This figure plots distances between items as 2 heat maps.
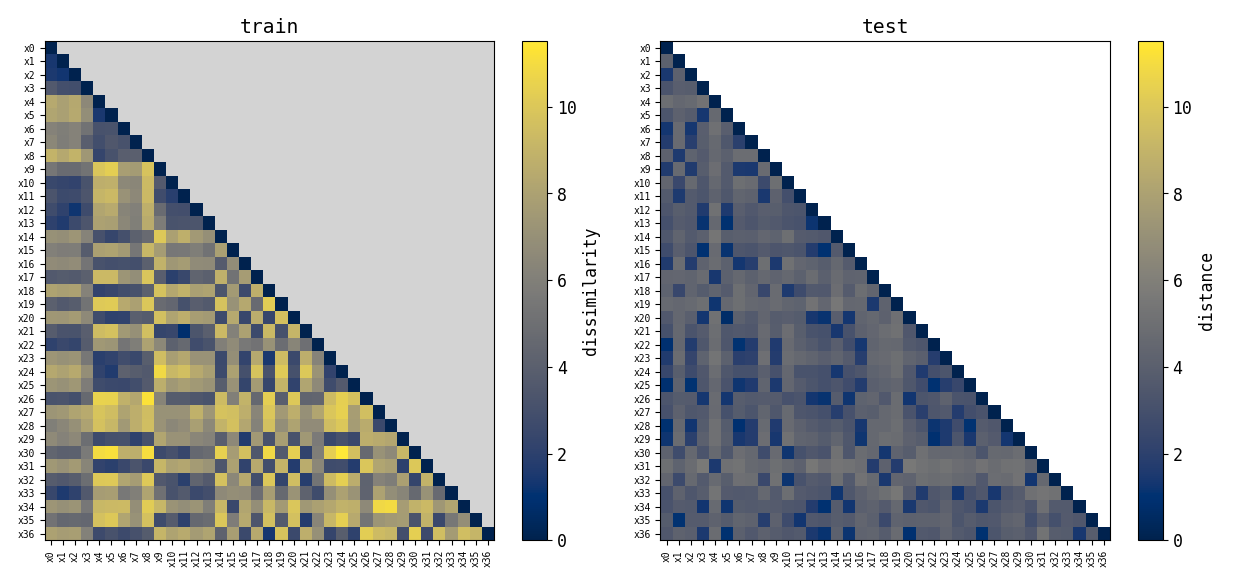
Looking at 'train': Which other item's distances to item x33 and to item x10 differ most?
x17
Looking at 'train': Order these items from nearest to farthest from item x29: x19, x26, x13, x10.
x13, x10, x19, x26
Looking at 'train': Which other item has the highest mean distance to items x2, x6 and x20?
x34
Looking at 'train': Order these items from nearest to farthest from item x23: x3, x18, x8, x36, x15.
x18, x36, x8, x3, x15
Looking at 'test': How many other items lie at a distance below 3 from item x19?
3
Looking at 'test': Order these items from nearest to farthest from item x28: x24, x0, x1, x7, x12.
x0, x7, x24, x12, x1
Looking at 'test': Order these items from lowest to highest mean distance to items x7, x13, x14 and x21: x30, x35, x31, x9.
x9, x35, x30, x31
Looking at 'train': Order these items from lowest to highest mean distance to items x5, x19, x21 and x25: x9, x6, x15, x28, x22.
x6, x22, x9, x15, x28
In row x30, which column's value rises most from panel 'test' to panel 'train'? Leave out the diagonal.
x18
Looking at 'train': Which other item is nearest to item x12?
x2
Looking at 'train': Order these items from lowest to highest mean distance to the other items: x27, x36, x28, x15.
x36, x15, x28, x27
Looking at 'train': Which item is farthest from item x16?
x30
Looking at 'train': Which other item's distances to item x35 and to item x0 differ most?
x22
